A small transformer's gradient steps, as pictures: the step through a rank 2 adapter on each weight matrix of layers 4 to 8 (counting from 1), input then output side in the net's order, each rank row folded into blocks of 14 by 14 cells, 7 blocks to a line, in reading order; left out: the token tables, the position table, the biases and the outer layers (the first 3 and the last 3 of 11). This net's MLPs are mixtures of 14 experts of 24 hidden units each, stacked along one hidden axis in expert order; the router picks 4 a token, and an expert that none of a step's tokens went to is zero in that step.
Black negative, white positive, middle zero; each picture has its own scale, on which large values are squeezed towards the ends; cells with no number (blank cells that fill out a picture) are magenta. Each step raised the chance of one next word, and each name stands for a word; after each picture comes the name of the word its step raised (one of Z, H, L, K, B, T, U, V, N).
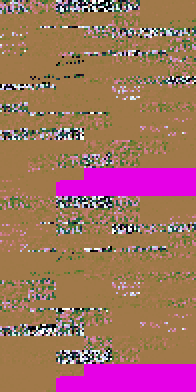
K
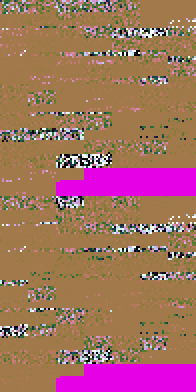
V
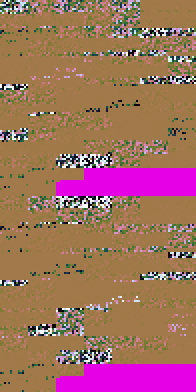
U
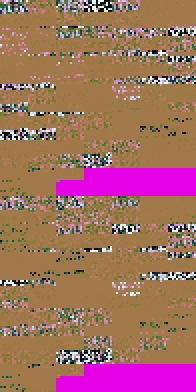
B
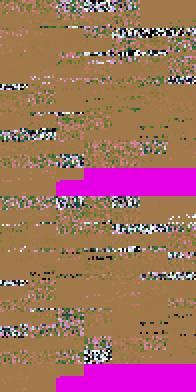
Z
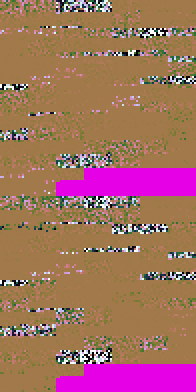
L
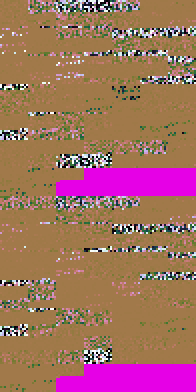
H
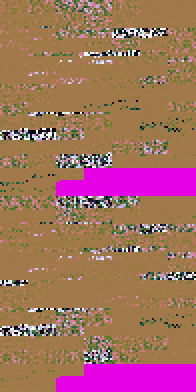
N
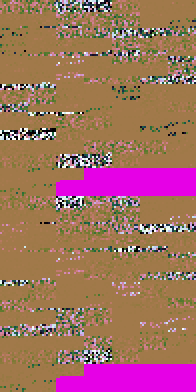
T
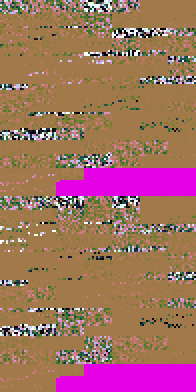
Z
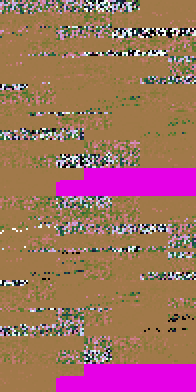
Z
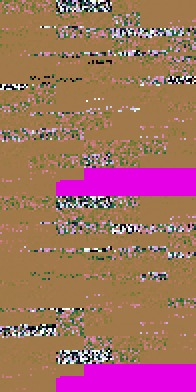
K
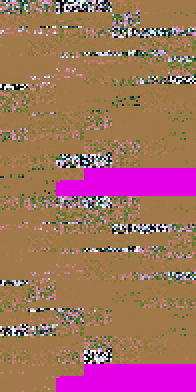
H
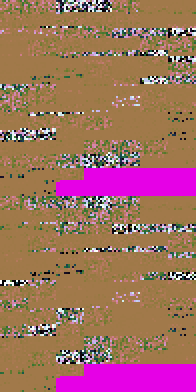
B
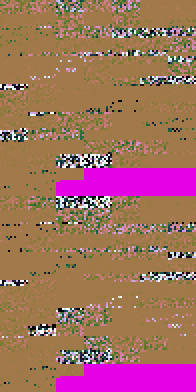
U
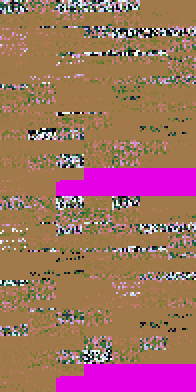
Z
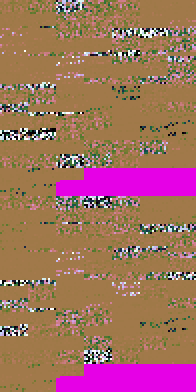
N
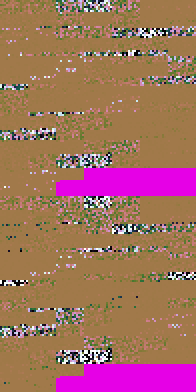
L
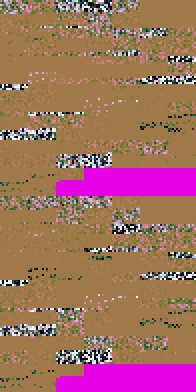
B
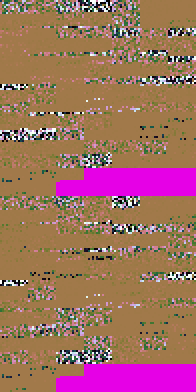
B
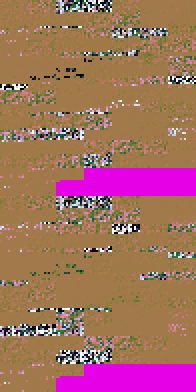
K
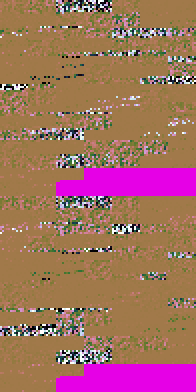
K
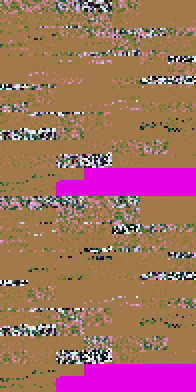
B
